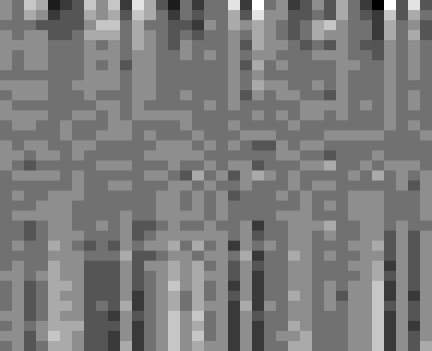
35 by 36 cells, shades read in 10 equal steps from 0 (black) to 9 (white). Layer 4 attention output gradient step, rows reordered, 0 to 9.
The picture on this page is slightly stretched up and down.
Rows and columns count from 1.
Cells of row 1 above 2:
27
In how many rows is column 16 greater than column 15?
7
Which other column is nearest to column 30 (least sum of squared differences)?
19
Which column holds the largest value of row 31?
32
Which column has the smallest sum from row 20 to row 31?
22
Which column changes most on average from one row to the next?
28
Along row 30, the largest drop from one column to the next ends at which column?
33
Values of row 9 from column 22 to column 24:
6 5 5
